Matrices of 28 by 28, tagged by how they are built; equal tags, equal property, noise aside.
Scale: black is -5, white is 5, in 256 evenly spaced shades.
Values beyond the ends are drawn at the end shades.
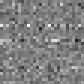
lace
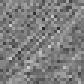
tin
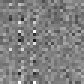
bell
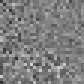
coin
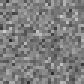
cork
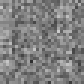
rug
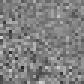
coin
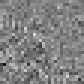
coin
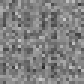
rug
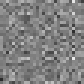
bell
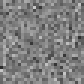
cork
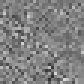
coin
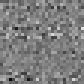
lace
